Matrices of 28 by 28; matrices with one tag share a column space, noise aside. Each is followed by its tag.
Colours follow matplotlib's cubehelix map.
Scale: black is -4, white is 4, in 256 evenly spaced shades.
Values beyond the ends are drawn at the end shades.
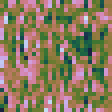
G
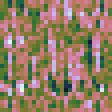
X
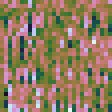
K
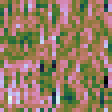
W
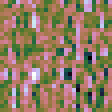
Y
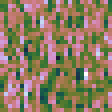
Y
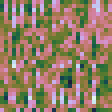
W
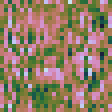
Y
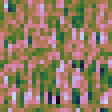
W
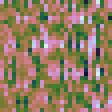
G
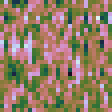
G
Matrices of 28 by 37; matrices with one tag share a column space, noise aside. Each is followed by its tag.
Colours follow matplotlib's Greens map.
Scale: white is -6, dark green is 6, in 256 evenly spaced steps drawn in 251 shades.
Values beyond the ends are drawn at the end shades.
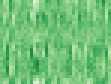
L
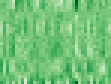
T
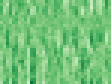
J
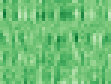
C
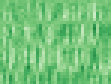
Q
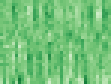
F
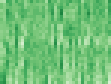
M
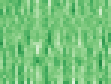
J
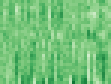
F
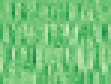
Q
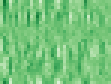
L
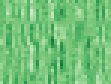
M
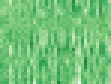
J
